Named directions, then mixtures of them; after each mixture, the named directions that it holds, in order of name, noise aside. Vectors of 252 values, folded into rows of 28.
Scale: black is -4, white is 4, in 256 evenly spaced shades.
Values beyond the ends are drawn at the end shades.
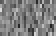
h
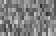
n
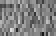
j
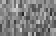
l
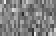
h, l, n.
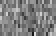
h, l.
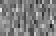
h.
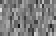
h.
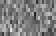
j, n.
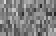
l, n.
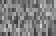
n.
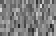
h.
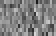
h, j.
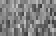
h, l.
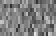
h, j, n.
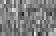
h, l, n.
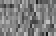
h, j.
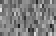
h.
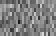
j.
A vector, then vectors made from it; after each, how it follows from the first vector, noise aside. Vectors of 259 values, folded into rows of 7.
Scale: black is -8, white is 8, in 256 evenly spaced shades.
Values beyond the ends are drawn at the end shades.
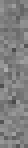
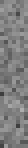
wrapped around.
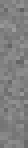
wrapped around, shrunk.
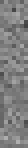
wrapped around.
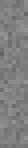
wrapped around, shrunk.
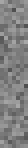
wrapped around.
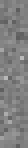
wrapped around, negated, partly zeroed.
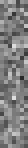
reversed, negated, scaled up.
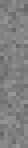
wrapped around, shrunk.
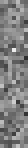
negated, scaled up.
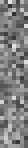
reversed, negated, scaled up.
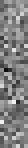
negated, scaled up.
